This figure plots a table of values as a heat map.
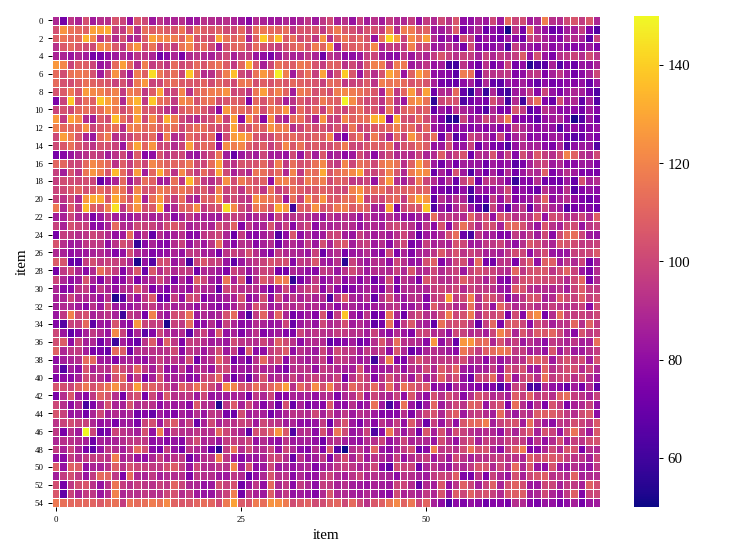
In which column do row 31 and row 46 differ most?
4
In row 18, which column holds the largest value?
18
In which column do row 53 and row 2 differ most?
45
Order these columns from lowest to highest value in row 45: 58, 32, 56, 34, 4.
34, 32, 4, 56, 58
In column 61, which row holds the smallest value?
1
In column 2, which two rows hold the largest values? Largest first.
9, 11
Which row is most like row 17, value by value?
20
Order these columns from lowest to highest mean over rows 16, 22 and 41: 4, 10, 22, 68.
68, 10, 22, 4
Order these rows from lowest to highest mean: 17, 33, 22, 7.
22, 33, 7, 17
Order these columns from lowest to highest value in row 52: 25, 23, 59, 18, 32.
25, 32, 18, 23, 59
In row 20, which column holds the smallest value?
56
